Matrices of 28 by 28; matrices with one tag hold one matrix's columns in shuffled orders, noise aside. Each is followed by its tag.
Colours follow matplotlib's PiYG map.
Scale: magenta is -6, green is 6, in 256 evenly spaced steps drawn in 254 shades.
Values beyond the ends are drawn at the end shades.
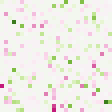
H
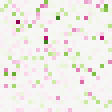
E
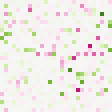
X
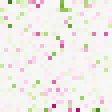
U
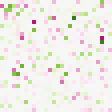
E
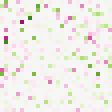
E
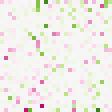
U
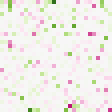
U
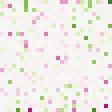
U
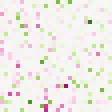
H
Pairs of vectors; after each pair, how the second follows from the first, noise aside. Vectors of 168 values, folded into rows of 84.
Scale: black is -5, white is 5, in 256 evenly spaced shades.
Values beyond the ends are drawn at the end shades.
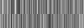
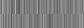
shrunk.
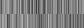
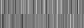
negated, partly zeroed.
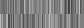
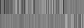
wrapped around, negated, partly zeroed.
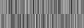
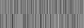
reversed, shrunk.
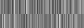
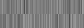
reversed, negated, shrunk.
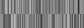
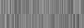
reversed, negated, shrunk.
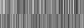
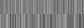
reversed, negated, shrunk.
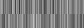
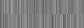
wrapped around, negated, shrunk.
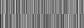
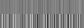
wrapped around, negated, partly zeroed.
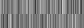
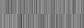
reversed, negated, shrunk.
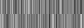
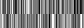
scaled up.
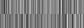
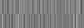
wrapped around, negated, shrunk.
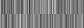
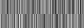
wrapped around.
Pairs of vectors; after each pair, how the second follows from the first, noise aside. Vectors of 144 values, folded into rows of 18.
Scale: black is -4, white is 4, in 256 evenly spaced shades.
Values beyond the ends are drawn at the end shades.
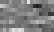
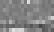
partly zeroed.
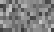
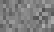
wrapped around, shrunk.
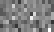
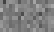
reversed, negated, shrunk.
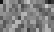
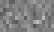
wrapped around, negated, shrunk.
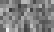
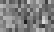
wrapped around, negated.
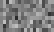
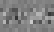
partly zeroed.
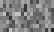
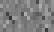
partly zeroed.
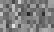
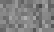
reversed, negated, shrunk.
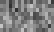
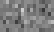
wrapped around, negated, partly zeroed.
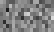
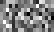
negated, scaled up.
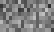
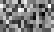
negated, scaled up.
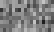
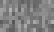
reversed, negated, shrunk.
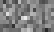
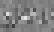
partly zeroed.
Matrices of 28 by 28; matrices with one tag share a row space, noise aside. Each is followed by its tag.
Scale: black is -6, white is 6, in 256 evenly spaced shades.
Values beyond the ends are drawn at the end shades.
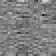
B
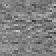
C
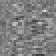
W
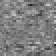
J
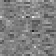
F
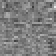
C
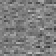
J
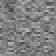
F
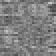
C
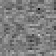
J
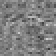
J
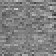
C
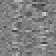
W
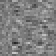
W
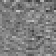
J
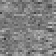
C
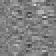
W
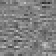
B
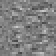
W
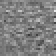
J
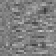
W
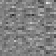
J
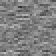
B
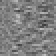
W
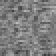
B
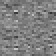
C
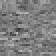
B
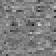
J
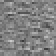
F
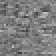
B
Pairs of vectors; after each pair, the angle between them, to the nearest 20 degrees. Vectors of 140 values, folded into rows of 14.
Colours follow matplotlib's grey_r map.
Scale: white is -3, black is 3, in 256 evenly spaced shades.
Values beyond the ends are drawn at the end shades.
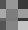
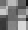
40 degrees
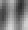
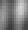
160 degrees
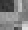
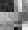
20 degrees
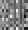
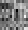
140 degrees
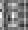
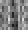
120 degrees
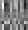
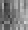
60 degrees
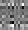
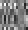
80 degrees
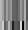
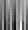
60 degrees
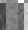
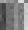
20 degrees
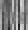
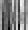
20 degrees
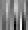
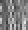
120 degrees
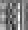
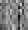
140 degrees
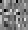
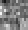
120 degrees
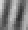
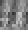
140 degrees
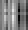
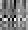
120 degrees
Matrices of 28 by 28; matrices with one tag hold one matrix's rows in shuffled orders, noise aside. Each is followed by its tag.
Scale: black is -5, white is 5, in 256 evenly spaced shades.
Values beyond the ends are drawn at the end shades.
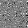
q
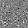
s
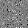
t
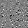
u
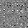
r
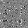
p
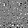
r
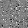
u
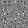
s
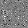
s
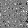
q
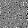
q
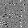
p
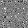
s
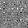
r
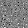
s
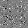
p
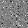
u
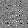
t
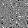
u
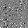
p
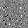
p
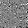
q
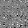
r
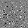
p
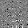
t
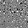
r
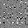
r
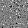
u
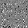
s
